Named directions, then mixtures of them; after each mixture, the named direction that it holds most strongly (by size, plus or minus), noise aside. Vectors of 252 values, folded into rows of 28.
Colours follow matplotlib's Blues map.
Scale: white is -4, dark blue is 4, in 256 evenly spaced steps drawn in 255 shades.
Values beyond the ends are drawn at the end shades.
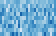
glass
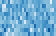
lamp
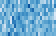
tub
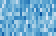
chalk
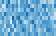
tub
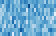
glass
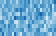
chalk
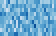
glass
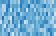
glass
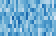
tub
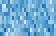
lamp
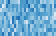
tub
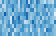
tub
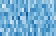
lamp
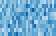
tub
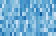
chalk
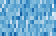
chalk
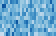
lamp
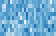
lamp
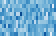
glass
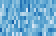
glass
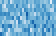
lamp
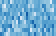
lamp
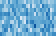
lamp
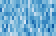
lamp
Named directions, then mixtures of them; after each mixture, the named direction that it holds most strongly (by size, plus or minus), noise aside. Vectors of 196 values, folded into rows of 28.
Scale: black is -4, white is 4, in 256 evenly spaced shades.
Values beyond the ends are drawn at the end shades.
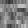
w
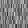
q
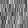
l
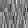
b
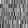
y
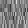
b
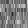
l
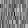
y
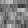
w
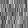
l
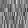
b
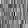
y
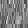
l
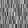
q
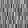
q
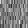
y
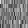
y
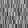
q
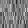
b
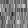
l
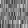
y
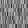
q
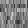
l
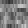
w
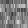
w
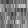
w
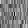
y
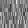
b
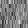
l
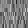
b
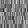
b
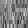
b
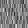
q
